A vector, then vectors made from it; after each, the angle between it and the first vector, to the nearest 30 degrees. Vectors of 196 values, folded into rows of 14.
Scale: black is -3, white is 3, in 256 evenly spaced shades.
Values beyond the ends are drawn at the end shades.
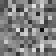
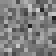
90 degrees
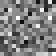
90 degrees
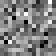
120 degrees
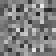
30 degrees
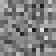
150 degrees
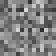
30 degrees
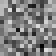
150 degrees
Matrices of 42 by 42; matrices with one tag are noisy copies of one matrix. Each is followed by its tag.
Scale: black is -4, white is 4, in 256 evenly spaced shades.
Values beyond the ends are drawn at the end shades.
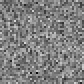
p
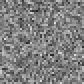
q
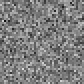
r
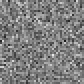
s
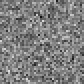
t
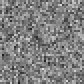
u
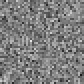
s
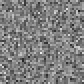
p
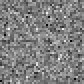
p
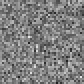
u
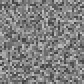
q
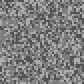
t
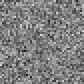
t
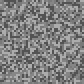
t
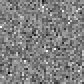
r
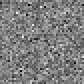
q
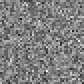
s
